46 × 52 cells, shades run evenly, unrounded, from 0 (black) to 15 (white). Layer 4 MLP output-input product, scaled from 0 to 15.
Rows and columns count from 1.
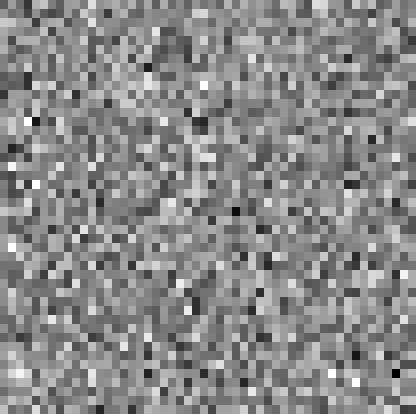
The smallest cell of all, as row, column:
42, 50
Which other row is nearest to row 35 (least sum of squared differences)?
34
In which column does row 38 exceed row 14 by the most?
25
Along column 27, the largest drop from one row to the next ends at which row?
21
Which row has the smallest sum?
38
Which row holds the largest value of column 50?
18
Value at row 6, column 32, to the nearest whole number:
10
